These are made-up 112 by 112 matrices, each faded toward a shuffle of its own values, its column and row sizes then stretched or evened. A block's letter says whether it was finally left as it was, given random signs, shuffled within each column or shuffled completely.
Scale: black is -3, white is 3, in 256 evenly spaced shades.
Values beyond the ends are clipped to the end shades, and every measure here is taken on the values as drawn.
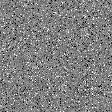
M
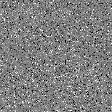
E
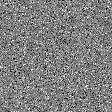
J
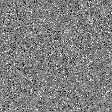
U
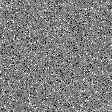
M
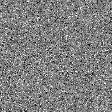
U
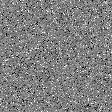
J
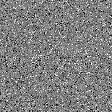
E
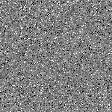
U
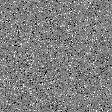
E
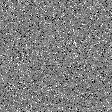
J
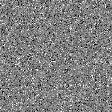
E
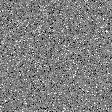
J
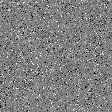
J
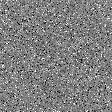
J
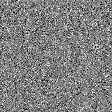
E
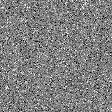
M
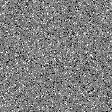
E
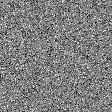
J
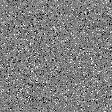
U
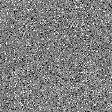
E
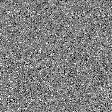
U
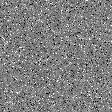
J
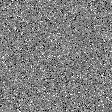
J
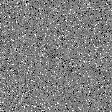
M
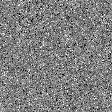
M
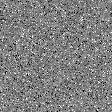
J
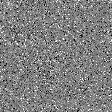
E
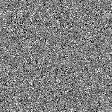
E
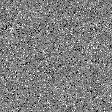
U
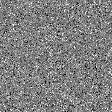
U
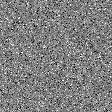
J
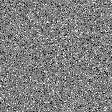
J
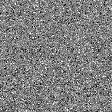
E
